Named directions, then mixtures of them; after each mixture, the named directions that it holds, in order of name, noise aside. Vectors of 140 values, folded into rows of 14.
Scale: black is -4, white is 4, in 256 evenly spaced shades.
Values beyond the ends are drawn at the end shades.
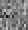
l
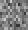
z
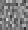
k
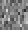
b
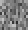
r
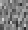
k, r, z.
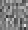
k, l.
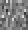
b, k.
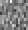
k, r, z.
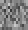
r, z.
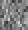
b.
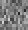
b, r.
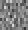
k.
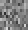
l, r, z.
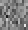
k, l, r.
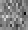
l, z.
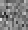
k, l, r.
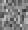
b, z.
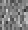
b.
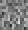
b, k, z.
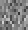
b, k, r.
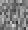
k, r.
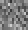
k, r, z.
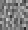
k.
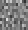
k.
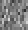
b.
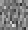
k, r.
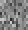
b, r, z.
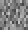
k, l, r.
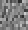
b, k.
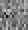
l.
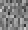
k, l.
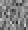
k, l, r.
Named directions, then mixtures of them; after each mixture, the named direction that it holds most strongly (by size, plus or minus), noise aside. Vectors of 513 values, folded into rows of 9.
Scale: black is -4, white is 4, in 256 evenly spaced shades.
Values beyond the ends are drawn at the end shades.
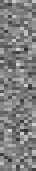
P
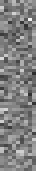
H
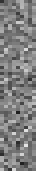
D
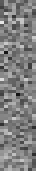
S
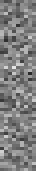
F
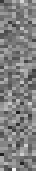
D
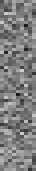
S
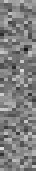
F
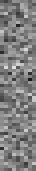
F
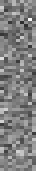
H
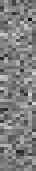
H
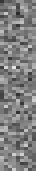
D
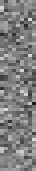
H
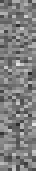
P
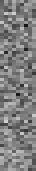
S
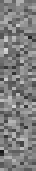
F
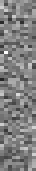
S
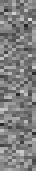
H
